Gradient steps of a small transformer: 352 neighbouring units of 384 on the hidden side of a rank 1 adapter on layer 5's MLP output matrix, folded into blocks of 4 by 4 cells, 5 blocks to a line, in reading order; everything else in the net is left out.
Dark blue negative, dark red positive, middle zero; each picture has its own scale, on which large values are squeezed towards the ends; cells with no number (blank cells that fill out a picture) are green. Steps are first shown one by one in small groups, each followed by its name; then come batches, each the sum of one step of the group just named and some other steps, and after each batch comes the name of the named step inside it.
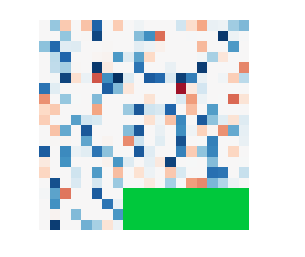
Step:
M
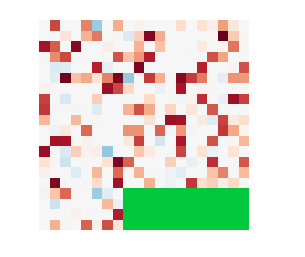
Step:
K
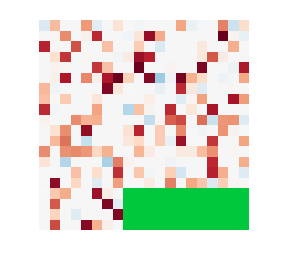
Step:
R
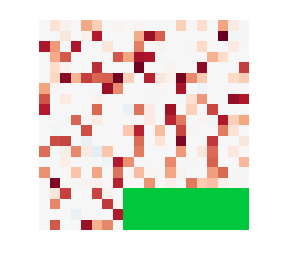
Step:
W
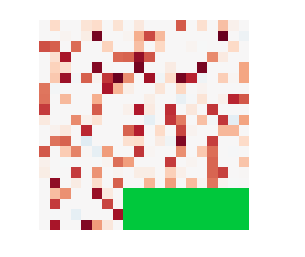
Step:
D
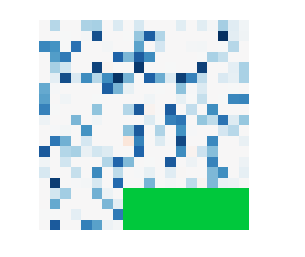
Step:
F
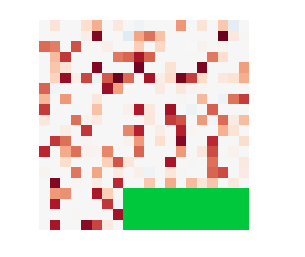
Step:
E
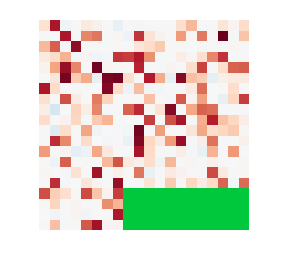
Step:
E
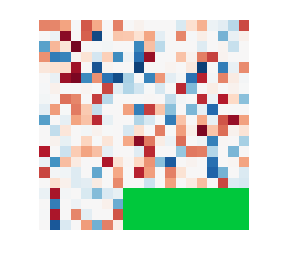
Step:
F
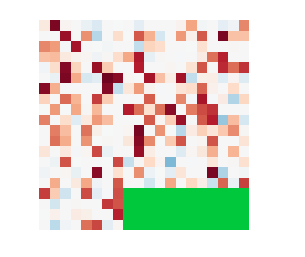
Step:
F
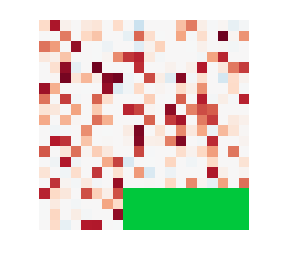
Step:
E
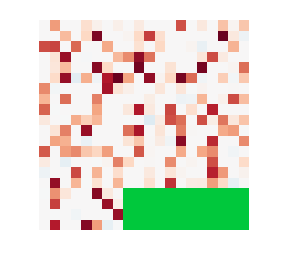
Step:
D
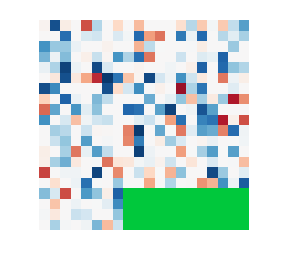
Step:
M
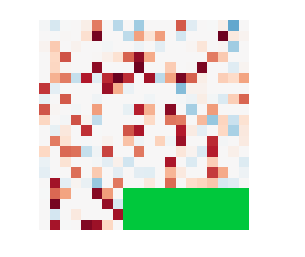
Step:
E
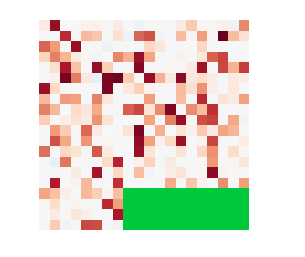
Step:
E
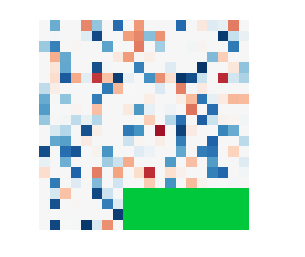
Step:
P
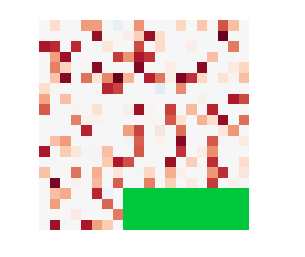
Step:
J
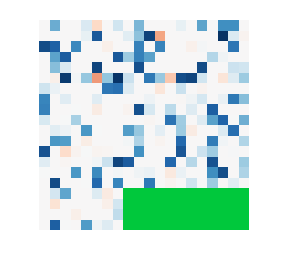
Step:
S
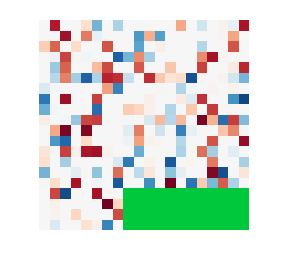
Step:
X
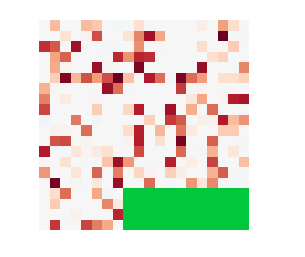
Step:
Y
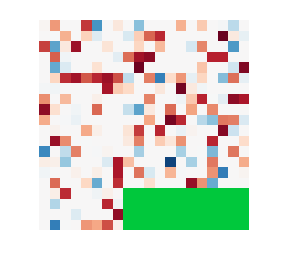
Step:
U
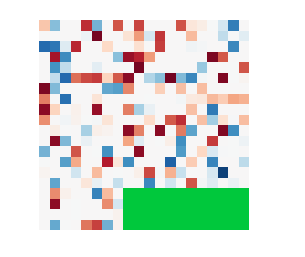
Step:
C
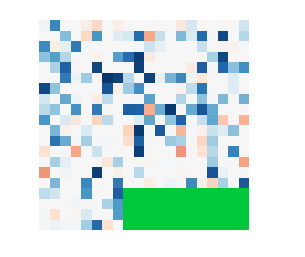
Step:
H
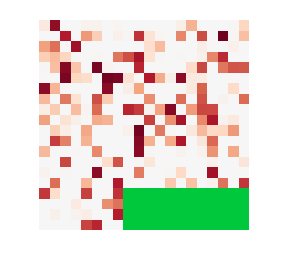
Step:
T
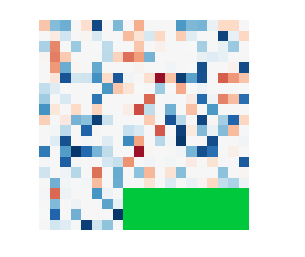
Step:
P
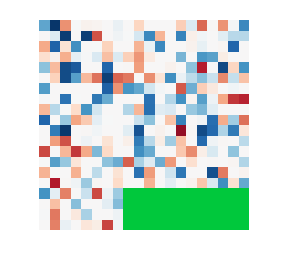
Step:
J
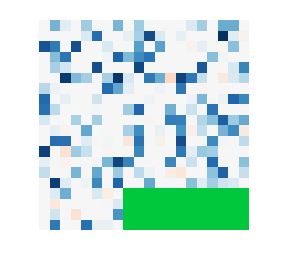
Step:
S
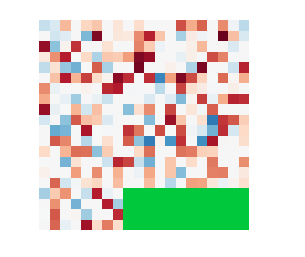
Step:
J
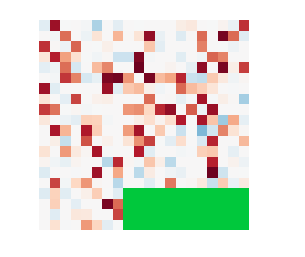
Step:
X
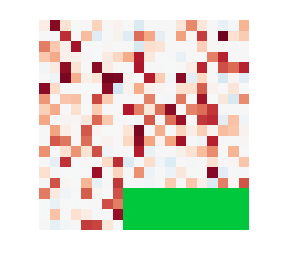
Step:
T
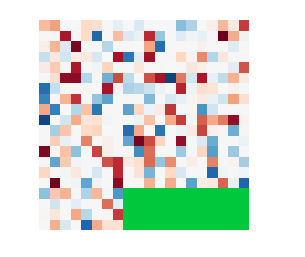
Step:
Y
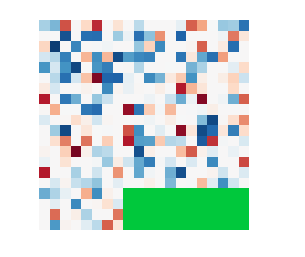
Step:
S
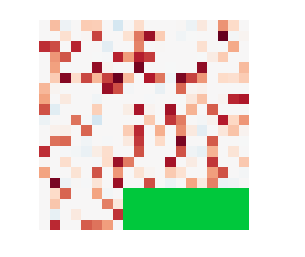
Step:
Y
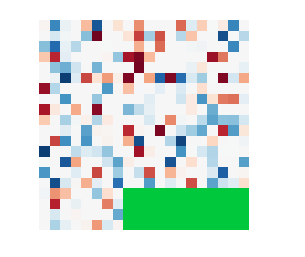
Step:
C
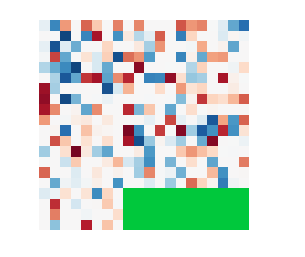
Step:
C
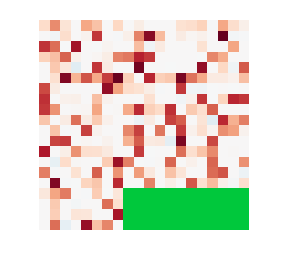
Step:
Y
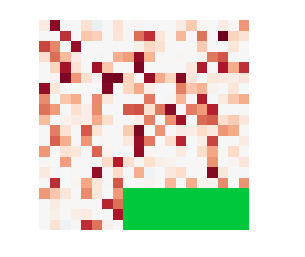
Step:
T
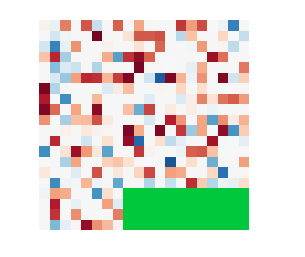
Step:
C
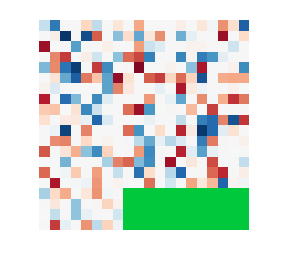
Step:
J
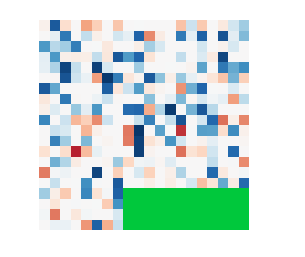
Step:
H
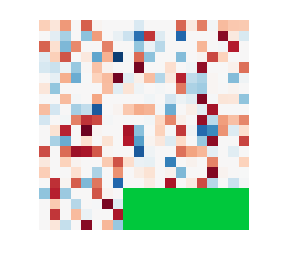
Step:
X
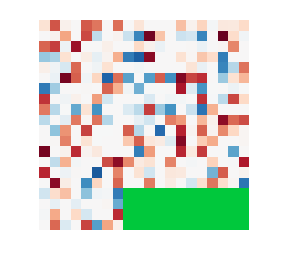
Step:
H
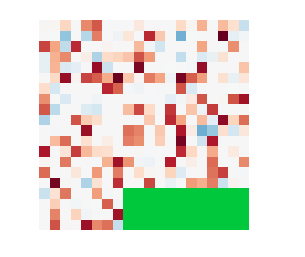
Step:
Y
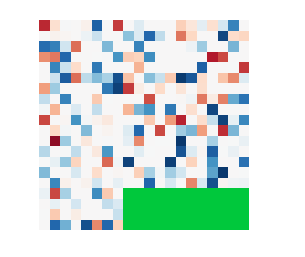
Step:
C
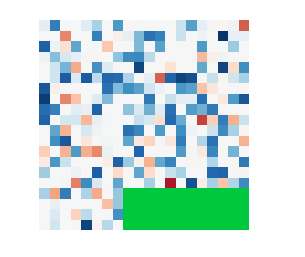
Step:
X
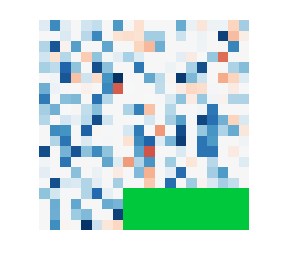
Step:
P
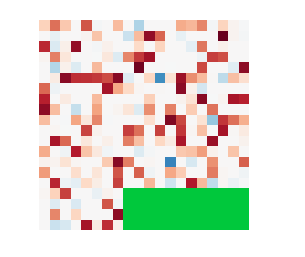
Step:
U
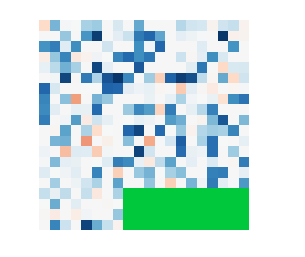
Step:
S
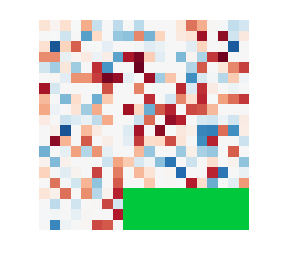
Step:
U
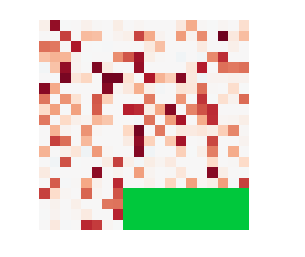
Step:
T
